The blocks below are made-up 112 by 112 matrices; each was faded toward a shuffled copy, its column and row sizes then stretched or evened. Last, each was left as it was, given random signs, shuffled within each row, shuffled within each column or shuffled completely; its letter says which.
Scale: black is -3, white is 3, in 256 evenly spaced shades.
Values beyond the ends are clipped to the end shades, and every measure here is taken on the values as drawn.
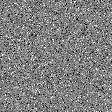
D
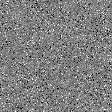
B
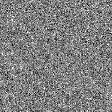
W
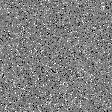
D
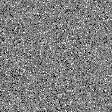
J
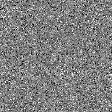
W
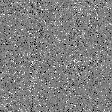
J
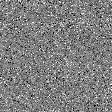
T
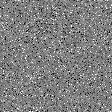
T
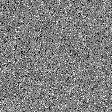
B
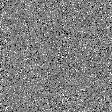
B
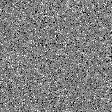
B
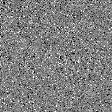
W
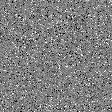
T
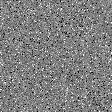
D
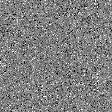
J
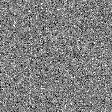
B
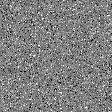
B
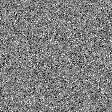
T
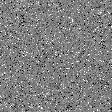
B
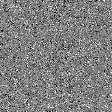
W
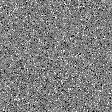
D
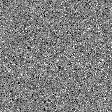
T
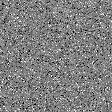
T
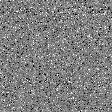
T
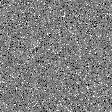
D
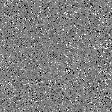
W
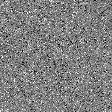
J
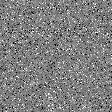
T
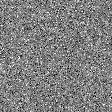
D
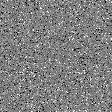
D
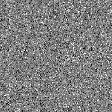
W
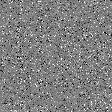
J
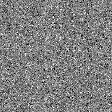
B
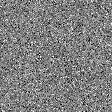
D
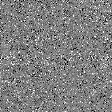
W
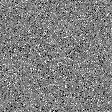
D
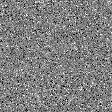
T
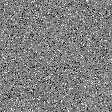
D
